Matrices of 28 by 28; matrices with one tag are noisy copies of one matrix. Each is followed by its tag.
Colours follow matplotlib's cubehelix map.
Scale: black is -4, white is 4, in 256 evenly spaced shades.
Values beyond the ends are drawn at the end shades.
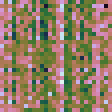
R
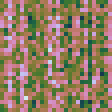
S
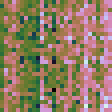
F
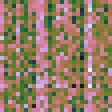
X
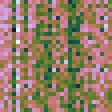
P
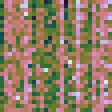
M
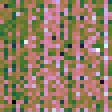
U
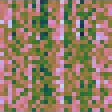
R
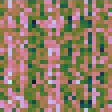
S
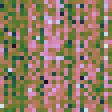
U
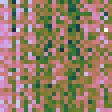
P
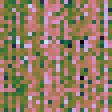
U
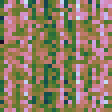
M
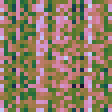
X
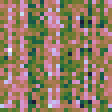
S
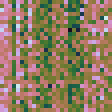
P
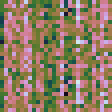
M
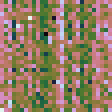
R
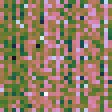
U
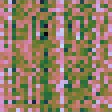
R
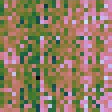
F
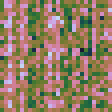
S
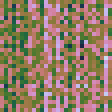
U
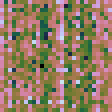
R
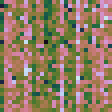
M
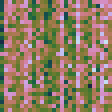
M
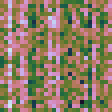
S
